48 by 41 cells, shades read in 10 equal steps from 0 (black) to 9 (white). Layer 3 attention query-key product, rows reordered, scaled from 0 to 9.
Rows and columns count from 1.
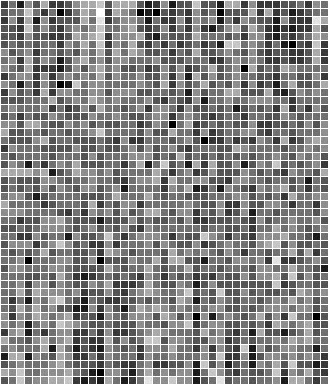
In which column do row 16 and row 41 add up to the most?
24
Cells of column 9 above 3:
33
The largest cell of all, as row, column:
2, 13
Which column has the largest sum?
6
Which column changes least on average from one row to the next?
38
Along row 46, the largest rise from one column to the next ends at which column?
26
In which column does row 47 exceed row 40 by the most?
27
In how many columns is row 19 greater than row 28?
19
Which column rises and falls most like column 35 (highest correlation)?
8
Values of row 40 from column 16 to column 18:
3 5 5
